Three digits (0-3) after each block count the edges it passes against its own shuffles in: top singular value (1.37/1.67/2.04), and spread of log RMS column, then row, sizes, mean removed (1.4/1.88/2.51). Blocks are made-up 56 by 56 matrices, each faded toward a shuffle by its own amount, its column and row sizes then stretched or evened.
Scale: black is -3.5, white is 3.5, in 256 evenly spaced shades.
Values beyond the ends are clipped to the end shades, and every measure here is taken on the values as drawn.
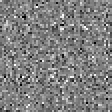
2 1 1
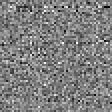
2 0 2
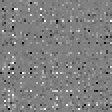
0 2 2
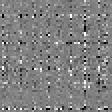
2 3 3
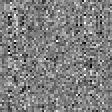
2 2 0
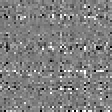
2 2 3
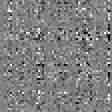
1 3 2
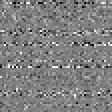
2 0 3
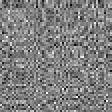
3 0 0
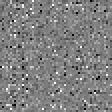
1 2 1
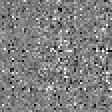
0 2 2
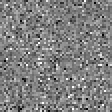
0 1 1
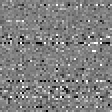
2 1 3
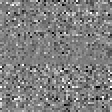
1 1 3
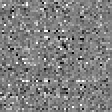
1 2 2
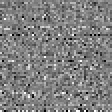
0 1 3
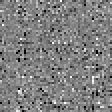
0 2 2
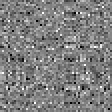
3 0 2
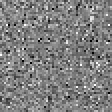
0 2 1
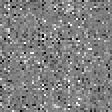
2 2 1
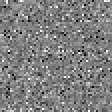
0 0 2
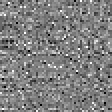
3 0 0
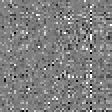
3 2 1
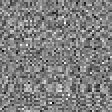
3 0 1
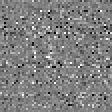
0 1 3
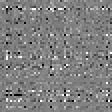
3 2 3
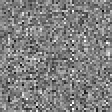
1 2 0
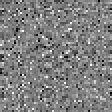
2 0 0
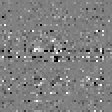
2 2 3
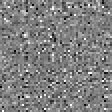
2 1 1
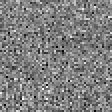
1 0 1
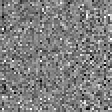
1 2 0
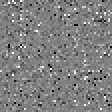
0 1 1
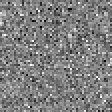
0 0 1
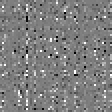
2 3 2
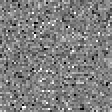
0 0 0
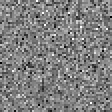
0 0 0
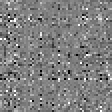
1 3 3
